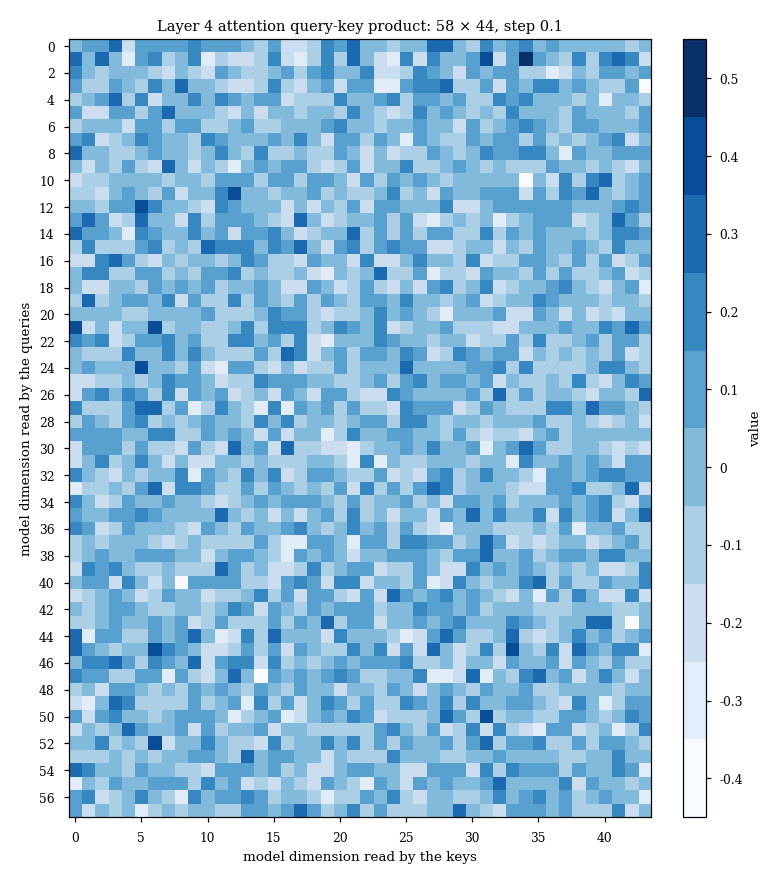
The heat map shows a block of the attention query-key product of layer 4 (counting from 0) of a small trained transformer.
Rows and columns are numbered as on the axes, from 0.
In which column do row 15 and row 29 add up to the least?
19
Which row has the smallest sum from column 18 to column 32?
13
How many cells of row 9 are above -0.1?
24
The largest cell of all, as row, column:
1, 34
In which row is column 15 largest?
44
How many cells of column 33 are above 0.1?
5
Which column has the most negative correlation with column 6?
14
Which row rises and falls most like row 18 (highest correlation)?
3
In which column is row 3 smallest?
43
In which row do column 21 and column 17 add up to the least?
37
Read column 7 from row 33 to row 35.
-0.2 0.1 0
